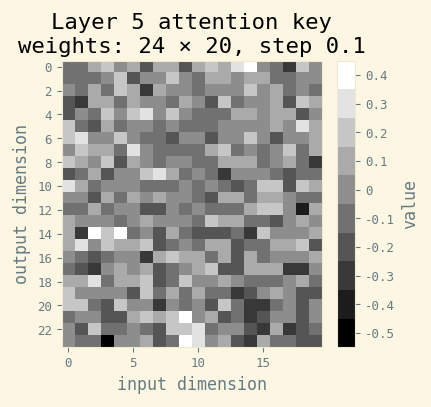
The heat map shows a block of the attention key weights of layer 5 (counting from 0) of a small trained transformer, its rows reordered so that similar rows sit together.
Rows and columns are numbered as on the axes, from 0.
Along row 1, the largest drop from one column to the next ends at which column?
5
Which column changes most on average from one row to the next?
6
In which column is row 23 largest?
9
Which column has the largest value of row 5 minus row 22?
18
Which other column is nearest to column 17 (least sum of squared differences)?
1
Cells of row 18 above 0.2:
1
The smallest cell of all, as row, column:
23, 3
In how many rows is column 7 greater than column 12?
4
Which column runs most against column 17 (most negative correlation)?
10
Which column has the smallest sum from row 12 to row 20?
7
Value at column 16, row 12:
0.2
